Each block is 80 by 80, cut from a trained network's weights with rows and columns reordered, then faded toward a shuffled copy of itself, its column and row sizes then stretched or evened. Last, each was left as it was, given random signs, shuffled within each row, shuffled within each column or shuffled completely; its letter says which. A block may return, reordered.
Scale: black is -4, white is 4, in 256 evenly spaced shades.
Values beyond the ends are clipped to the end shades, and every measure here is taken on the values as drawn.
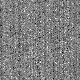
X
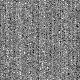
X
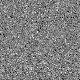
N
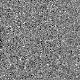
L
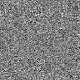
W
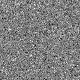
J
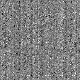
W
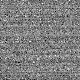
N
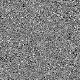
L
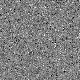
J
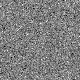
J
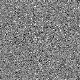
L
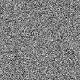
W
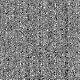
W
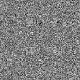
W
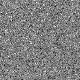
N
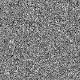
L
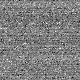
N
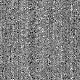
W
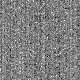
X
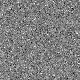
J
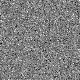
J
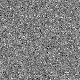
N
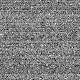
N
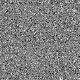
L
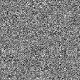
W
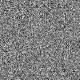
L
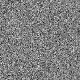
X
